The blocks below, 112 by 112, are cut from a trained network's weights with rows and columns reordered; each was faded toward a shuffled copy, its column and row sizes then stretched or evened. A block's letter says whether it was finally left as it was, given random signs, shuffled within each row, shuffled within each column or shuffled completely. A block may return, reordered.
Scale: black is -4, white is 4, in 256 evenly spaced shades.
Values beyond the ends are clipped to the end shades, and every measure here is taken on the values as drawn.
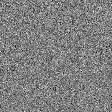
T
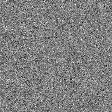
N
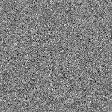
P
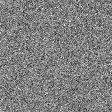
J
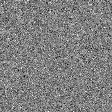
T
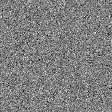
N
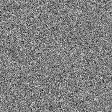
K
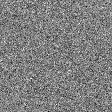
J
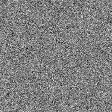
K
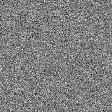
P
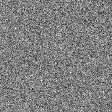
N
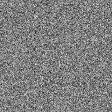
N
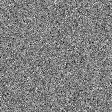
J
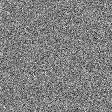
J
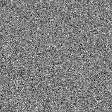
N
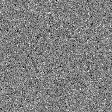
K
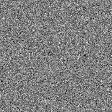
N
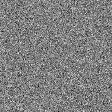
K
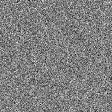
P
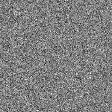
P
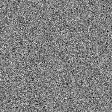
N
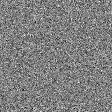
T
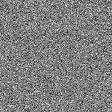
P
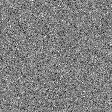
J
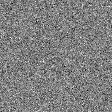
N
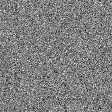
N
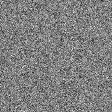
K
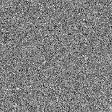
N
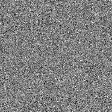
N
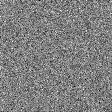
J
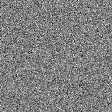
K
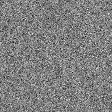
T
